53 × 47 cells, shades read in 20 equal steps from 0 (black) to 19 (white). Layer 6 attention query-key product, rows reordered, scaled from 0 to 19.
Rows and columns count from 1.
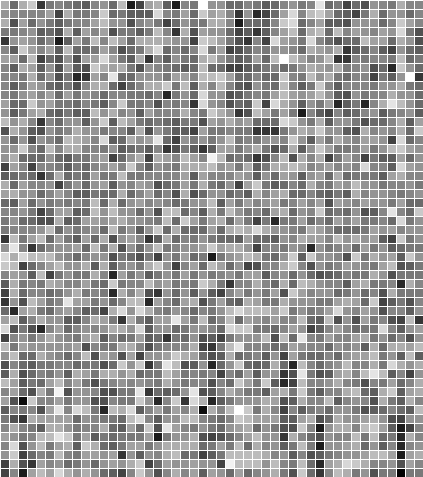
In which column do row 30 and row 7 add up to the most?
32
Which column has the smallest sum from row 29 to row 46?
24
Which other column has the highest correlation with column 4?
35
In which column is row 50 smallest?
36
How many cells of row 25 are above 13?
3
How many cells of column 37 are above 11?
11
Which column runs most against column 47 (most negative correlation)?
23
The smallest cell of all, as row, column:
53, 45
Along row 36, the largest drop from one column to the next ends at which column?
47
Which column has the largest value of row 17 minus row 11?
26
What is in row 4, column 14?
9
